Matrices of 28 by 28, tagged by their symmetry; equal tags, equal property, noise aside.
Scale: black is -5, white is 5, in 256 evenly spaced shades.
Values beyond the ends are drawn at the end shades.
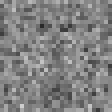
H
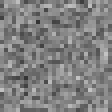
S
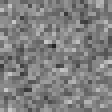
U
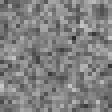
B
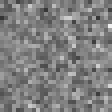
S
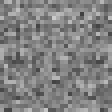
H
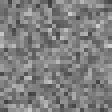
U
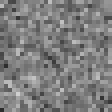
B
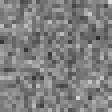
B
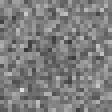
B
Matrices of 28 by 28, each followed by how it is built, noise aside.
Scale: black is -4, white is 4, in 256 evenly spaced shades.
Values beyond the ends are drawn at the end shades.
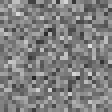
repeating rows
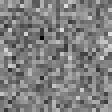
noise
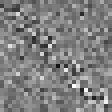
banded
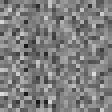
repeating rows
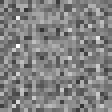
repeating rows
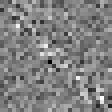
banded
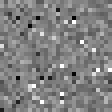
sparse
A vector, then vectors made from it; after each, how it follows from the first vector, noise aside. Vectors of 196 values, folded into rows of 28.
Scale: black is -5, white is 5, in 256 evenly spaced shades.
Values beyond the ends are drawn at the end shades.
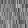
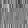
reversed, negated, partly zeroed.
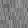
reversed, shrunk.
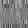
reversed, partly zeroed.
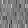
reversed, negated, partly zeroed.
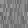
wrapped around, negated, shrunk.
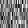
negated, scaled up.
